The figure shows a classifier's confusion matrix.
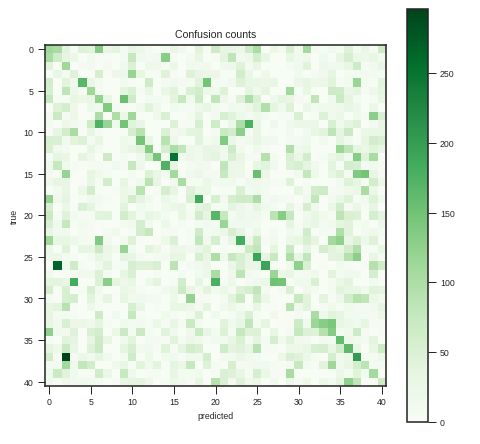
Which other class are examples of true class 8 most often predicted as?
39
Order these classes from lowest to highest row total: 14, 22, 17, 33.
22, 17, 14, 33
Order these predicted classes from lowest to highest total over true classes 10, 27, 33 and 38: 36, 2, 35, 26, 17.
26, 35, 36, 17, 2
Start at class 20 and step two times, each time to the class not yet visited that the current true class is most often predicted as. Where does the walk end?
3
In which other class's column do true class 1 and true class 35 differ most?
14
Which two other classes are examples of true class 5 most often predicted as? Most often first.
29, 2
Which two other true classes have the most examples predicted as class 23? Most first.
10, 9
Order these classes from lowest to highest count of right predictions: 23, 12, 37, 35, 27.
27, 12, 35, 23, 37
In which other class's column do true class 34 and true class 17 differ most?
0
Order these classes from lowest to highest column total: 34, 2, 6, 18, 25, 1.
1, 34, 18, 6, 25, 2
